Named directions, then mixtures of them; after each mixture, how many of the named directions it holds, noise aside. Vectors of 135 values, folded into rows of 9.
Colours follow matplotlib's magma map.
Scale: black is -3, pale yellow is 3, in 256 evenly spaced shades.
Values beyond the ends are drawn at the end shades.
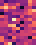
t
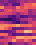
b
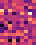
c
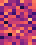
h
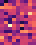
four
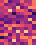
three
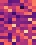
four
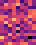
three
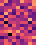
one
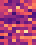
three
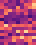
two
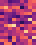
four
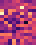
four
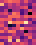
three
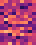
two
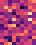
three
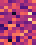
three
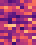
four
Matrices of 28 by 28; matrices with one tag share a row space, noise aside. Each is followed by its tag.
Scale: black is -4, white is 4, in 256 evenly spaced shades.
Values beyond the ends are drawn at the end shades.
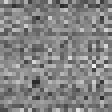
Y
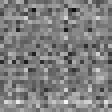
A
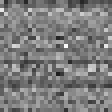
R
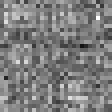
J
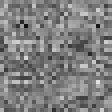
J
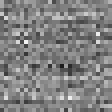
J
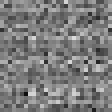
A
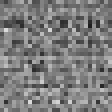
Y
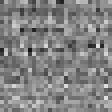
R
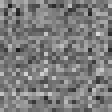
A
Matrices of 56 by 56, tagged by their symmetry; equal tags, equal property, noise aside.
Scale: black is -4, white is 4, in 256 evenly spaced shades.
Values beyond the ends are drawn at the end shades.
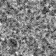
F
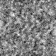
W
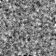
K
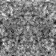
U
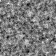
W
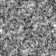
W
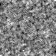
W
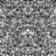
U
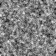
W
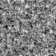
K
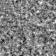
K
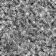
F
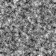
W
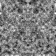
U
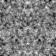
U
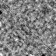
F
